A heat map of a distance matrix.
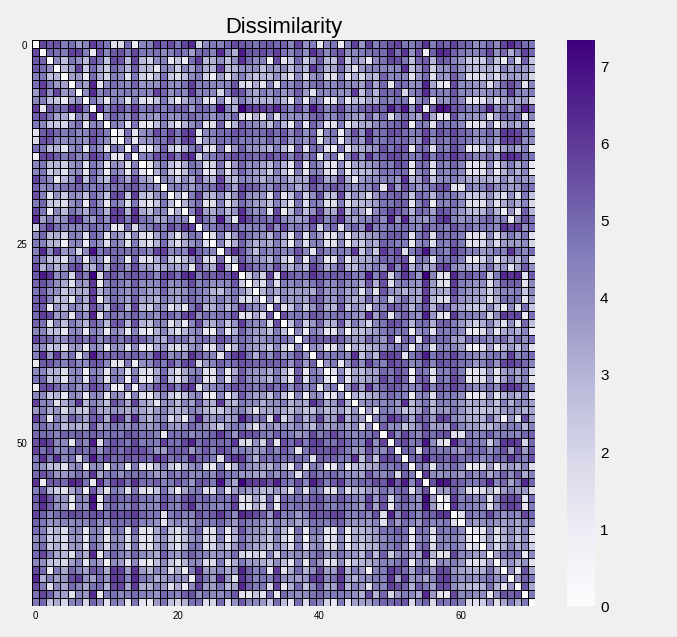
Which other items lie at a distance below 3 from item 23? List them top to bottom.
0, 11, 12, 14, 40, 43
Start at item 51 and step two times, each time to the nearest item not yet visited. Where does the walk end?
54
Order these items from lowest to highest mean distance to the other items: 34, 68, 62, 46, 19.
62, 46, 19, 68, 34
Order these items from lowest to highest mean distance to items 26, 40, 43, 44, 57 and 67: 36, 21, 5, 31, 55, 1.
36, 31, 5, 21, 1, 55
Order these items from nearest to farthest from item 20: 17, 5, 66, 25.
25, 17, 66, 5
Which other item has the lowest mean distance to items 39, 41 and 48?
46
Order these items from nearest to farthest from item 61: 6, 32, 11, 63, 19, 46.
63, 19, 46, 32, 6, 11
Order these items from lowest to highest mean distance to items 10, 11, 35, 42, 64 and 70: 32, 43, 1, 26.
32, 43, 26, 1
